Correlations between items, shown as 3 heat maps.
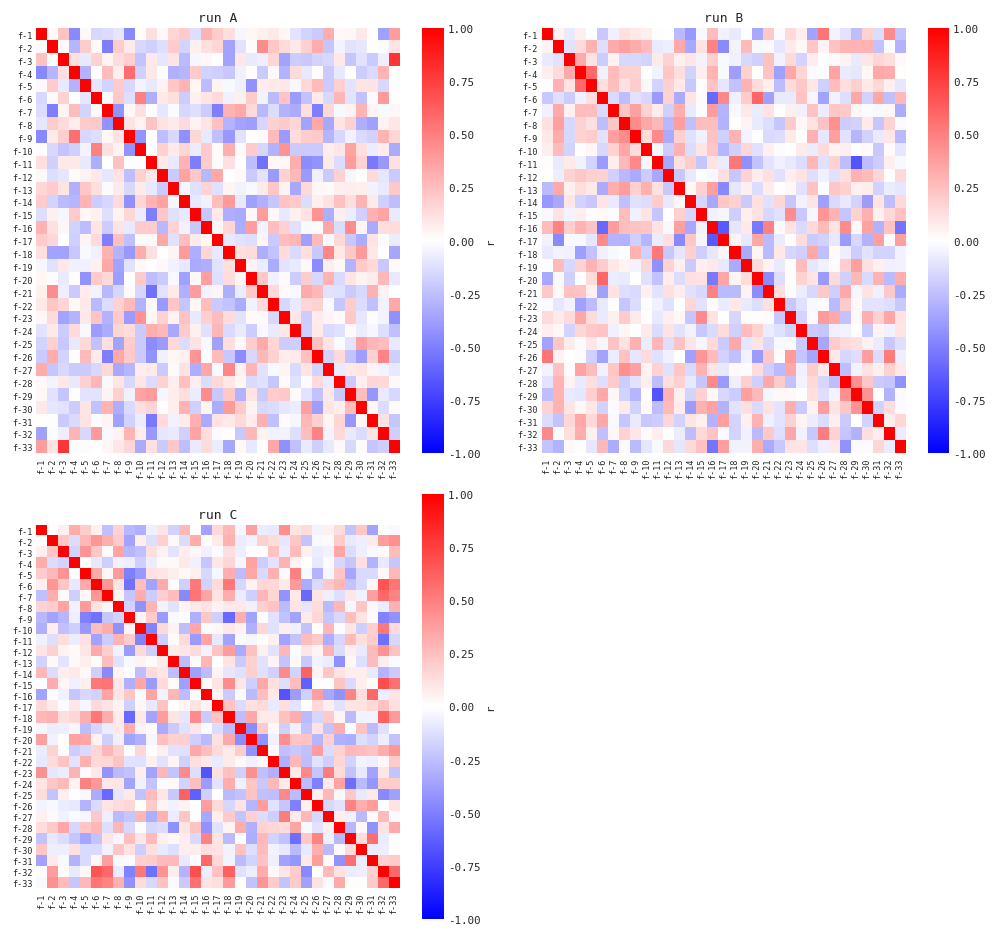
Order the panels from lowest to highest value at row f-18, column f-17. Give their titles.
run A, run B, run C
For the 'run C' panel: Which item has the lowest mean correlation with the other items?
f-9
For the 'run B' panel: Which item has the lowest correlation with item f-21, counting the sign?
f-20
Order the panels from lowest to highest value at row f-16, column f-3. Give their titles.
run C, run A, run B
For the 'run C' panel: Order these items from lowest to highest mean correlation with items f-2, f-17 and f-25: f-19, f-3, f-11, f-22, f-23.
f-19, f-22, f-11, f-3, f-23
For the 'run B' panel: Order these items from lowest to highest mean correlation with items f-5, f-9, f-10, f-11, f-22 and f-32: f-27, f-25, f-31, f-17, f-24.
f-17, f-31, f-24, f-25, f-27
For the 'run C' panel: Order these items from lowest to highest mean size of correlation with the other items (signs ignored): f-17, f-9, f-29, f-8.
f-17, f-8, f-29, f-9
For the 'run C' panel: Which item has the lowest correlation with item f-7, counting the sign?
f-25
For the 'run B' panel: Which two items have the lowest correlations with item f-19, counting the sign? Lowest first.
f-11, f-18
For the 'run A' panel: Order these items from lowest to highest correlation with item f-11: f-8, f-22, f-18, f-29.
f-22, f-18, f-8, f-29
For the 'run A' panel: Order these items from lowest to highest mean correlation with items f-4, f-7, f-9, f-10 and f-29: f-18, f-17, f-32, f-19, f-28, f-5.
f-17, f-5, f-28, f-19, f-18, f-32
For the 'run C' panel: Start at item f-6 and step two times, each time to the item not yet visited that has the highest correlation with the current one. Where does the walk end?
f-15
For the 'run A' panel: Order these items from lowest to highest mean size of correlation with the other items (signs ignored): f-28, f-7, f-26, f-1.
f-28, f-1, f-7, f-26
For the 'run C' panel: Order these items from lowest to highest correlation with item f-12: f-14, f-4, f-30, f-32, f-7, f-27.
f-30, f-4, f-14, f-7, f-27, f-32
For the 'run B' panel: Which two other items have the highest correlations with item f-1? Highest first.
f-26, f-32
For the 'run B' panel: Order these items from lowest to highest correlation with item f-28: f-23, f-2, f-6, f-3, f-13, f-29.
f-23, f-6, f-3, f-13, f-2, f-29
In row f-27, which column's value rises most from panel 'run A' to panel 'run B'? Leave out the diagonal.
f-8
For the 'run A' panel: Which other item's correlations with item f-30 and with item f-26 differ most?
f-7
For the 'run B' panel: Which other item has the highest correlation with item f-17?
f-6
